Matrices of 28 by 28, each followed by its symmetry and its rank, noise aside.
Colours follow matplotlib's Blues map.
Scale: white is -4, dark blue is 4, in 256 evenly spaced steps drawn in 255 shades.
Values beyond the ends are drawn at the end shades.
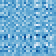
antisymmetric, rank two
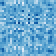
no symmetry, rank four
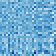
antisymmetric, rank four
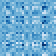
no symmetry, rank two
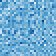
symmetric, rank four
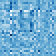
no symmetry, rank three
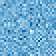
symmetric, rank four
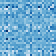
no symmetry, rank three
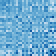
symmetric, rank two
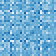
symmetric, rank two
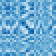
symmetric, rank two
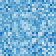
symmetric, rank four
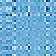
no symmetry, rank two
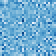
antisymmetric, rank four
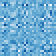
no symmetry, rank three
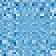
no symmetry, rank four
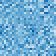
no symmetry, rank four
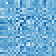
no symmetry, rank three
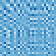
antisymmetric, rank two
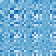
symmetric, rank two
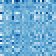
antisymmetric, rank two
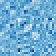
symmetric, rank four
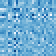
antisymmetric, rank two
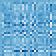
antisymmetric, rank two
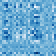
no symmetry, rank three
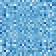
antisymmetric, rank four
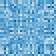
antisymmetric, rank four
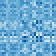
no symmetry, rank two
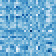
no symmetry, rank four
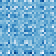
no symmetry, rank two
